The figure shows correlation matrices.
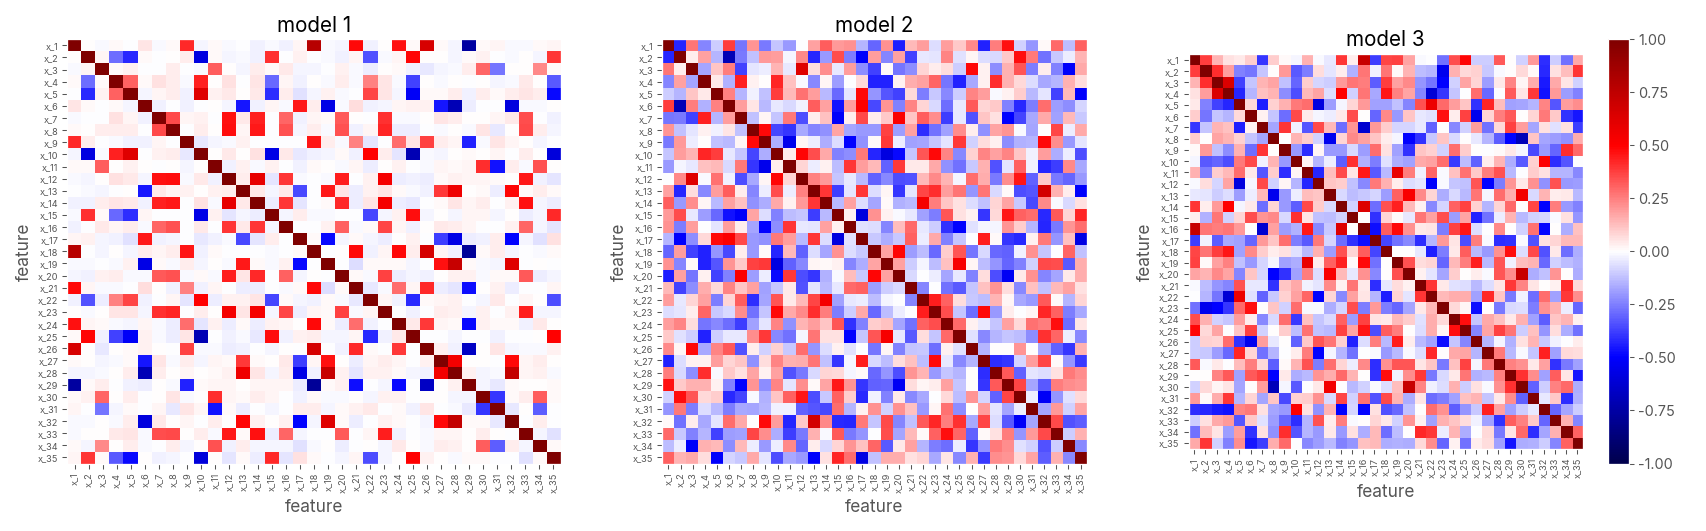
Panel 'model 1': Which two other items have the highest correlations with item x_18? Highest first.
x_1, x_26
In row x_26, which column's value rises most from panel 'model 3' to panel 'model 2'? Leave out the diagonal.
x_6
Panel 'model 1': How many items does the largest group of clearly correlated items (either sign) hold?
8
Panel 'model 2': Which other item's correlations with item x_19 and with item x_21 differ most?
x_25
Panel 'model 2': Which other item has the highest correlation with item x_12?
x_3
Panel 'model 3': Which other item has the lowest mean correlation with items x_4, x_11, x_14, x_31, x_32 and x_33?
x_9
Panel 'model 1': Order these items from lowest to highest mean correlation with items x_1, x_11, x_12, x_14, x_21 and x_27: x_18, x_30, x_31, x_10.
x_31, x_10, x_30, x_18
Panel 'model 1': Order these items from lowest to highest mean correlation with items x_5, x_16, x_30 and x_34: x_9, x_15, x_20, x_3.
x_15, x_9, x_20, x_3
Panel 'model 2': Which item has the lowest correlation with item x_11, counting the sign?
x_9
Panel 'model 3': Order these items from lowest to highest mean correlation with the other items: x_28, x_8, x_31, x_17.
x_17, x_8, x_31, x_28
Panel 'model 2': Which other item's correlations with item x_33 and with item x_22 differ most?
x_8
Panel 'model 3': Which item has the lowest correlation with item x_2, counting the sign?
x_23
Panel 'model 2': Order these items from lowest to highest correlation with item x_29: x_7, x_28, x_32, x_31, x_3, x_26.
x_7, x_32, x_31, x_26, x_3, x_28
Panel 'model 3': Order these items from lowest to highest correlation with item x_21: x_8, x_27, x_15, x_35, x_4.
x_8, x_4, x_27, x_35, x_15
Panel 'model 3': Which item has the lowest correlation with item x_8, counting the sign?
x_30
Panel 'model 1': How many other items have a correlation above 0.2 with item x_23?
7
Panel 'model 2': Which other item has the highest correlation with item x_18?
x_20
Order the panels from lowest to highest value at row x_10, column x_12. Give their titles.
model 3, model 1, model 2
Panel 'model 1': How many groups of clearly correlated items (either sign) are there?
5
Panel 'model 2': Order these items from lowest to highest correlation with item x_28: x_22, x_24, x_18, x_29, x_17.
x_18, x_24, x_17, x_22, x_29
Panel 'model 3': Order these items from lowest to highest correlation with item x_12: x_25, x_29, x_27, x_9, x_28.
x_27, x_28, x_25, x_9, x_29
